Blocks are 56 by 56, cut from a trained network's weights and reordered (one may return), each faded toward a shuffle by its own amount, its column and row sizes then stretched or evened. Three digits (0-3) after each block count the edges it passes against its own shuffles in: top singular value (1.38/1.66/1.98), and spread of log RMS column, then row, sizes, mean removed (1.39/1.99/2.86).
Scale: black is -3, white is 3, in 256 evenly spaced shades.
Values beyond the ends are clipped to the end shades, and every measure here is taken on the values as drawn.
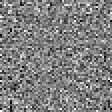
1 2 1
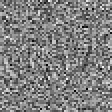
2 1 0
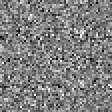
1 0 1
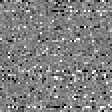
2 0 2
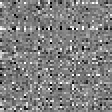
3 2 2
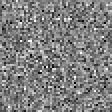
1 0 1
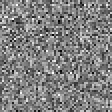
1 1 1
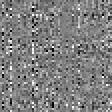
1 3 1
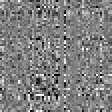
2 3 2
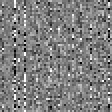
1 3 0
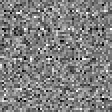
1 1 2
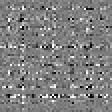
1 2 3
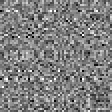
3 0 2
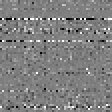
3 0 3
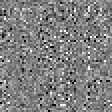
2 2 1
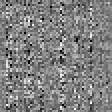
0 3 0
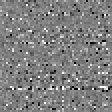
1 1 2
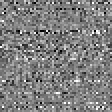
1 0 3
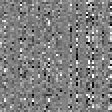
3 3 0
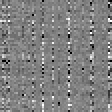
2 3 0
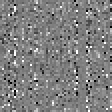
2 3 0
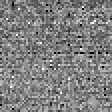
1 1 0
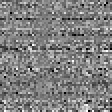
1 2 3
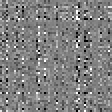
1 3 2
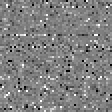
0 0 2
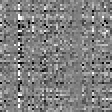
2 3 1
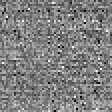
1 2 0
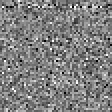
0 0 1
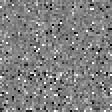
0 1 1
